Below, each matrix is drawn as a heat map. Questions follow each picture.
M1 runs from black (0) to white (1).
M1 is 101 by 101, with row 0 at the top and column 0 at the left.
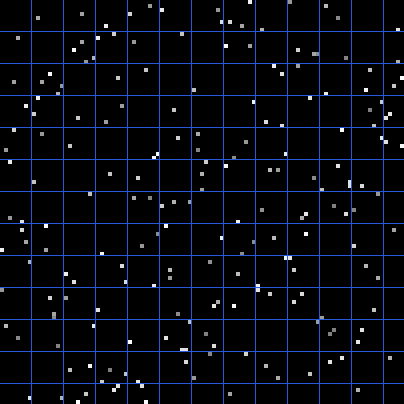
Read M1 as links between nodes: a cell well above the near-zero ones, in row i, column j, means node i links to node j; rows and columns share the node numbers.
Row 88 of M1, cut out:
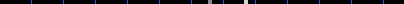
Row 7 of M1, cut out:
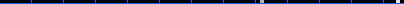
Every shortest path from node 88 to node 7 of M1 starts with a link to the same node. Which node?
node 52
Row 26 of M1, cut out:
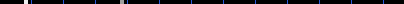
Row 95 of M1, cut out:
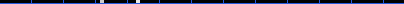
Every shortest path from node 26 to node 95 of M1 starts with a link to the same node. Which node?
node 6
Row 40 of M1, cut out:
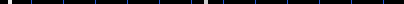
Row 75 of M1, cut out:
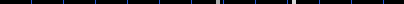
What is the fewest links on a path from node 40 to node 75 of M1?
3
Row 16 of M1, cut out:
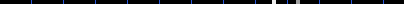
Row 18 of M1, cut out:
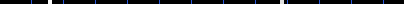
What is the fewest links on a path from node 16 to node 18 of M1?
3
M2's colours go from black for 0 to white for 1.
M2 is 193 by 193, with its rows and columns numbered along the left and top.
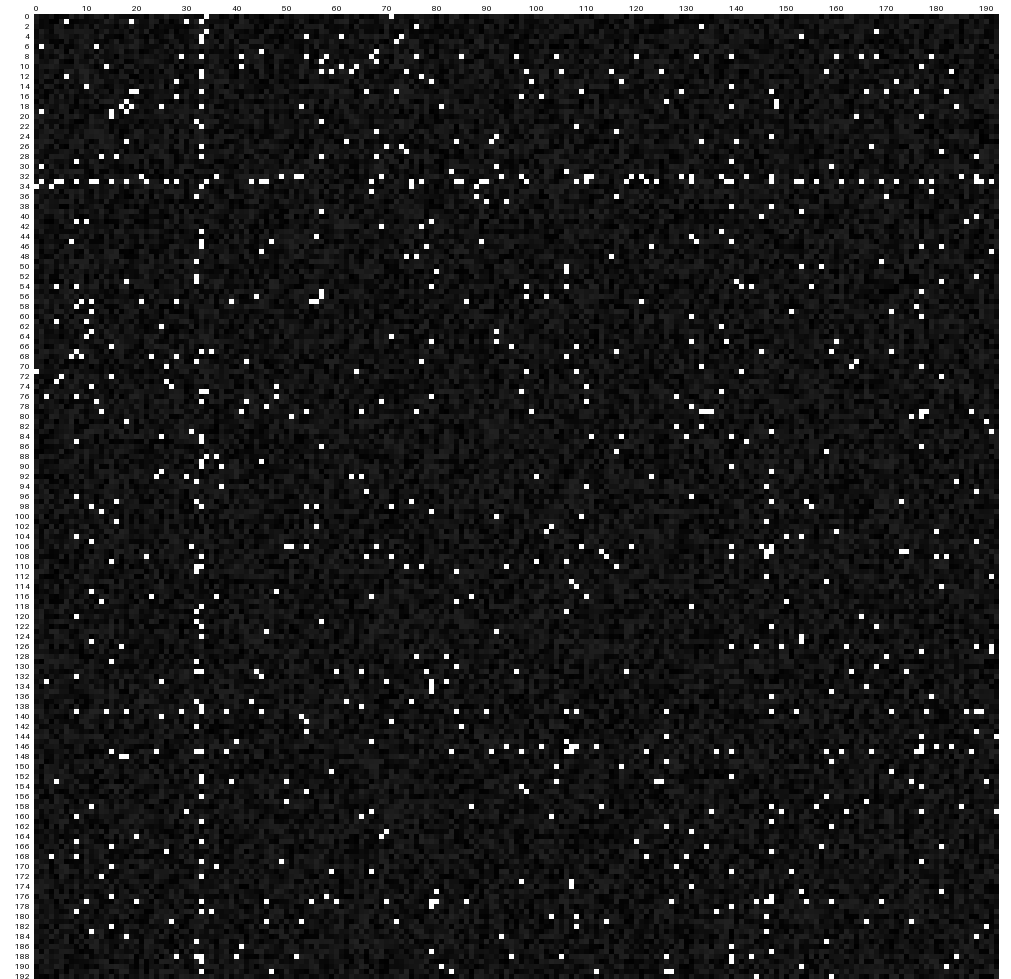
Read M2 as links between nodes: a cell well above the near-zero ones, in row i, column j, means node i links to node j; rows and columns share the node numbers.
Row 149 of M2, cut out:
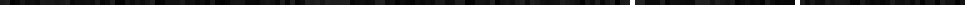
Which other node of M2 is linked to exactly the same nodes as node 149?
node 162
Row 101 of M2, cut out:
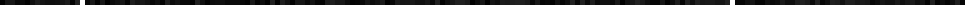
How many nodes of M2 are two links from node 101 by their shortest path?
9
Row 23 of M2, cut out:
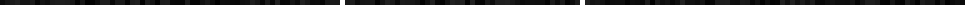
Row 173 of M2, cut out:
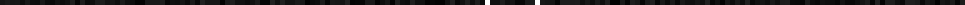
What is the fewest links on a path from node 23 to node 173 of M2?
5
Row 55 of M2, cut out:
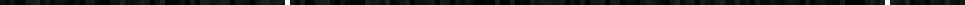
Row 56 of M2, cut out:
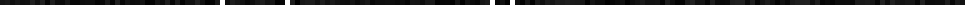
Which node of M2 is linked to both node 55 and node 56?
node 57
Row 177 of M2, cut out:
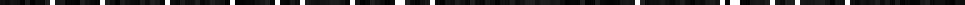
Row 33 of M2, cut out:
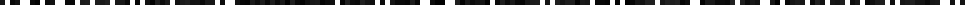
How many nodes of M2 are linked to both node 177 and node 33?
3
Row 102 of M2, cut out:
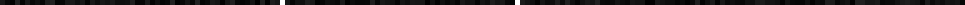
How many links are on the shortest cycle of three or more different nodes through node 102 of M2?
7
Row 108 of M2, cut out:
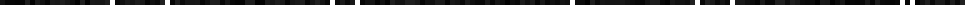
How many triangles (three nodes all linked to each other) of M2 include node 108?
3
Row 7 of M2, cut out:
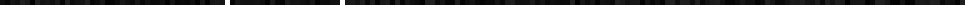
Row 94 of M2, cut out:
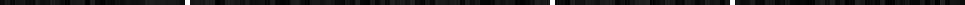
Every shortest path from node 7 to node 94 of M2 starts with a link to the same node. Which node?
node 45
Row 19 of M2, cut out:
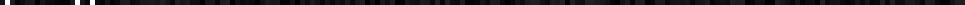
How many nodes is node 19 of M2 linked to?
3
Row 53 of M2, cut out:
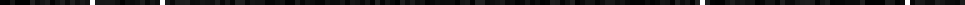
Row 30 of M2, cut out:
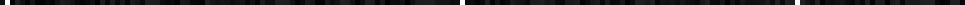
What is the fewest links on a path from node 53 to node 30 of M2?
4
